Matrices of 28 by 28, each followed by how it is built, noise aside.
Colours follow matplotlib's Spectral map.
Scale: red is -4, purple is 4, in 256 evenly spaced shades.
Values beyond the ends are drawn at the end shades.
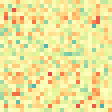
blocks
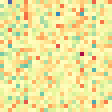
uneven columns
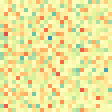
repeating rows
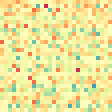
repeating columns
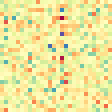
uneven columns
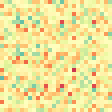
repeating rows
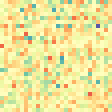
blocks
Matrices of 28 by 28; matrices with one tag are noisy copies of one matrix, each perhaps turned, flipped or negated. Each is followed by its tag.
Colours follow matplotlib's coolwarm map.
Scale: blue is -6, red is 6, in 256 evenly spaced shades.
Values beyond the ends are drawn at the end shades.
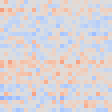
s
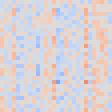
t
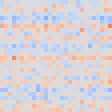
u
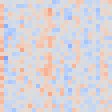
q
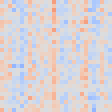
u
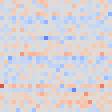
t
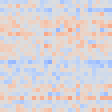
s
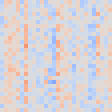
t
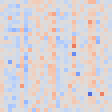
t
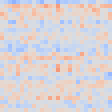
q
